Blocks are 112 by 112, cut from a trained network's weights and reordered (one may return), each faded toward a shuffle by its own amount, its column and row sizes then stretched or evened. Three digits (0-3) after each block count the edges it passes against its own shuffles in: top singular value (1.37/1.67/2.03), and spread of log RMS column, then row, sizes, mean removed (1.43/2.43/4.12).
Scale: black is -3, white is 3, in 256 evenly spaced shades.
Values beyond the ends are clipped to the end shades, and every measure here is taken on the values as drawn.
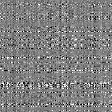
3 1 3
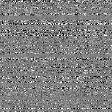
0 1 3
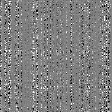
2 3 1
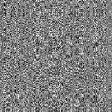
3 2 0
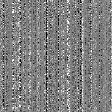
3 3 0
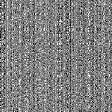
3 2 1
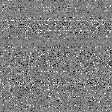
0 1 2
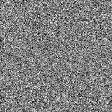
2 0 1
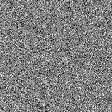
2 0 0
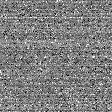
2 0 0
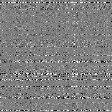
2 1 3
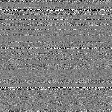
2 0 3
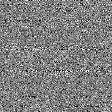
1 0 2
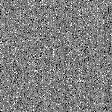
0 1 0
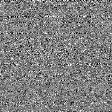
1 0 2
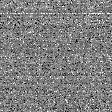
1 0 1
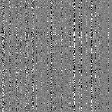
2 3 1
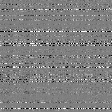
3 0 3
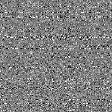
2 1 2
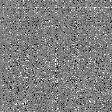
0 2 1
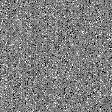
0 1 0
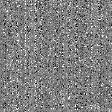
1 2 1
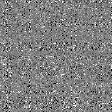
1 2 2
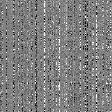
3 3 1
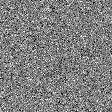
0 0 0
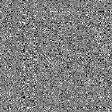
1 2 2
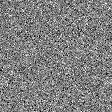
0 0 0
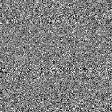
2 1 2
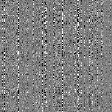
3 3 1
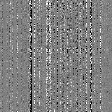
3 3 1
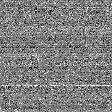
2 0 1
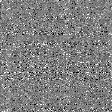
0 0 2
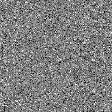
1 1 0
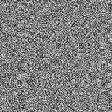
3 0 0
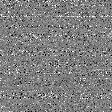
0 0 2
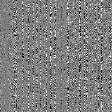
0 3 1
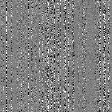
1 3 0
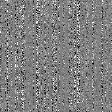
0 3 0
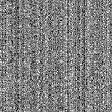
3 1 0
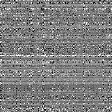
3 2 2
